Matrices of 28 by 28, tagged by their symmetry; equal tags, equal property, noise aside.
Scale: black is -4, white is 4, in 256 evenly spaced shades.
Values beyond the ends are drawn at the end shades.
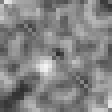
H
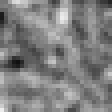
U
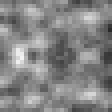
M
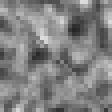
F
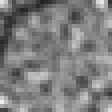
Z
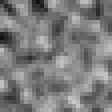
Z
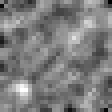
H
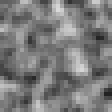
F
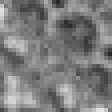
H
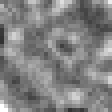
H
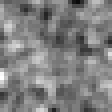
U
